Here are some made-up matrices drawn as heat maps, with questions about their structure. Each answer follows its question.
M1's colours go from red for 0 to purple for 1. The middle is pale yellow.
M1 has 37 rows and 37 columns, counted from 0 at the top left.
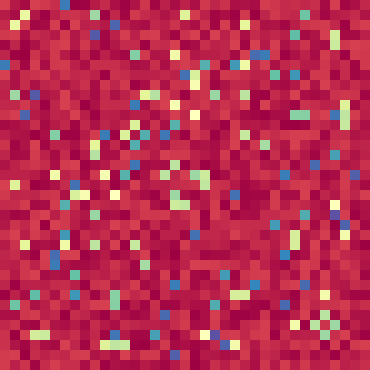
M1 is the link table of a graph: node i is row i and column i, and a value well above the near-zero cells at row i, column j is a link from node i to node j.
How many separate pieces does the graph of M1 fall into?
2
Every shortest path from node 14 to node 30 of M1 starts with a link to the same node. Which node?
node 9
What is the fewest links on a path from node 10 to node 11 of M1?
2
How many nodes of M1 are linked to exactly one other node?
4
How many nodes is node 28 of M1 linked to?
3
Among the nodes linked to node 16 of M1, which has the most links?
node 17
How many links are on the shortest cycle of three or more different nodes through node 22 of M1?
6
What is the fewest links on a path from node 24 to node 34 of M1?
3
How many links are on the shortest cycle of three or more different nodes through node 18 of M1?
5
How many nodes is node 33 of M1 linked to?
7
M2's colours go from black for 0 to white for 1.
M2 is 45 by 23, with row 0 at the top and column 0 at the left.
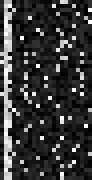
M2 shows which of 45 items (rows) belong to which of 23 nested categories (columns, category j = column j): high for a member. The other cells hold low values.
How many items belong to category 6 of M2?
9
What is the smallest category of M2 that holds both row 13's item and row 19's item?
20
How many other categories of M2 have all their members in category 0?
1
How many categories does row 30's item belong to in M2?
4
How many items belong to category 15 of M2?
11
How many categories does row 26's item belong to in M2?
4
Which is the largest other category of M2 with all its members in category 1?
2
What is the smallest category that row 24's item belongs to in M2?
12
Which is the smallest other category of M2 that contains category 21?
7
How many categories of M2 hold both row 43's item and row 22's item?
2
